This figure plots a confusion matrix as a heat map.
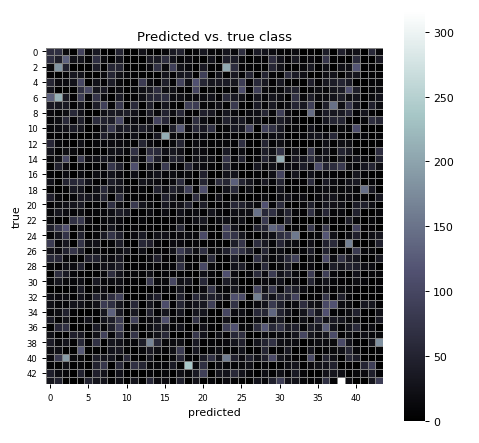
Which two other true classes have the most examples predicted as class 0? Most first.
6, 25
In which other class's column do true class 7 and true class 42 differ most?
37
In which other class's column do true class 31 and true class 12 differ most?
27
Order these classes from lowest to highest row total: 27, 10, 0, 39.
39, 0, 27, 10
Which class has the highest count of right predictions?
36
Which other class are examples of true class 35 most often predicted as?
15
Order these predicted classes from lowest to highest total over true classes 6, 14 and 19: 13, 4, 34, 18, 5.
18, 5, 34, 13, 4
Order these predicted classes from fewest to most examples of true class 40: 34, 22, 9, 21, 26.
9, 22, 26, 21, 34
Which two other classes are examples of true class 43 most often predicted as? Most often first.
38, 30
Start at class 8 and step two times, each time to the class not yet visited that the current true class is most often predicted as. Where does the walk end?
29
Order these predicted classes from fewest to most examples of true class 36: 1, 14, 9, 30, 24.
14, 1, 30, 9, 24
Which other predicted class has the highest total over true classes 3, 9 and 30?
20
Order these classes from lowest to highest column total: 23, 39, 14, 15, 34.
14, 39, 15, 34, 23
